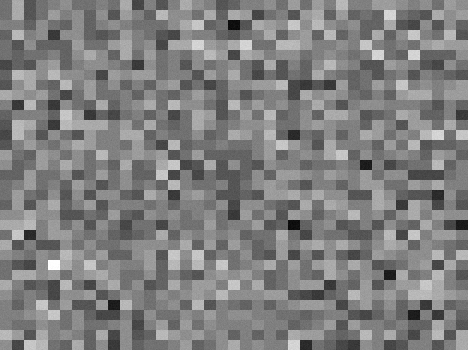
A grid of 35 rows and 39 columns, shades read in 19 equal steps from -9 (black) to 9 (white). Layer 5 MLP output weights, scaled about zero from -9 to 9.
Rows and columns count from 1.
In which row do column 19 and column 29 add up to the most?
27
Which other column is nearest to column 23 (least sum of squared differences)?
38
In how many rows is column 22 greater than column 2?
15
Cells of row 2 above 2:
7
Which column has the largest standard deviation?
37
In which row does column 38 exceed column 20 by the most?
3
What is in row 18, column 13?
-2
